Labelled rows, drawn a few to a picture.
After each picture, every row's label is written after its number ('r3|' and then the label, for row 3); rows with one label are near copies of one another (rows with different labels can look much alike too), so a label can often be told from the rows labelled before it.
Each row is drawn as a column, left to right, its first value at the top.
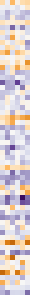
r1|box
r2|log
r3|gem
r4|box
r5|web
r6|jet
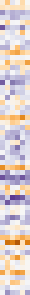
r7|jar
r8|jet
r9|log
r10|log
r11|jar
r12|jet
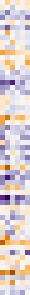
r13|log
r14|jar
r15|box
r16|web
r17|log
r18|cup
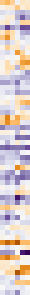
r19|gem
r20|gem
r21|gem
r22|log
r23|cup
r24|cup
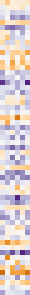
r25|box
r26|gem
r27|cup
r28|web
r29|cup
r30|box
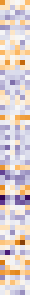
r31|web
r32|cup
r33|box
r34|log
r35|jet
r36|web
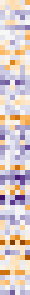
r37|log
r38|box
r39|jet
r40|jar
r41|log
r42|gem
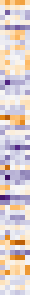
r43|web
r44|jar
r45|gem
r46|gem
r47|gem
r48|cup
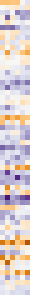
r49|gem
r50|web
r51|gem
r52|jar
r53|log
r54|log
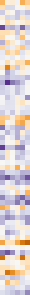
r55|gem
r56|box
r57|box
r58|log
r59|gem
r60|jet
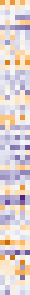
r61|gem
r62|jet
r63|gem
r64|cup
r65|web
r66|cup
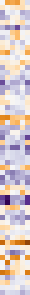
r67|log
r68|web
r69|gem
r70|gem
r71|jet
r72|log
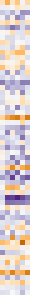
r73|box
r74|web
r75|jar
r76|web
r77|log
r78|jar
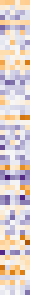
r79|cup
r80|jar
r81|box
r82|cup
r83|jar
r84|jet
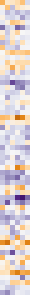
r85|gem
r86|jet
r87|box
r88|jar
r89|web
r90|log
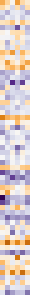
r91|web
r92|jet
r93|box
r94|gem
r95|box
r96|jet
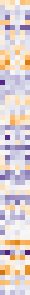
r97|box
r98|cup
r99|gem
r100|log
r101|gem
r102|cup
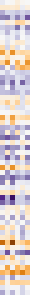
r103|log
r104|cup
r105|log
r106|cup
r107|box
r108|cup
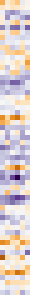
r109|gem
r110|log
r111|jar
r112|jar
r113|log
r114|cup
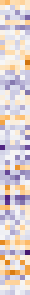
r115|gem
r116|web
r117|box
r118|jar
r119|web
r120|cup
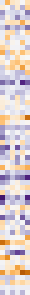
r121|log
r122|gem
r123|box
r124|cup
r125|box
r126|jar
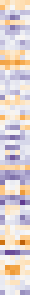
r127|jet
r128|cup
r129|cup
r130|cup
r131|jet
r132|jet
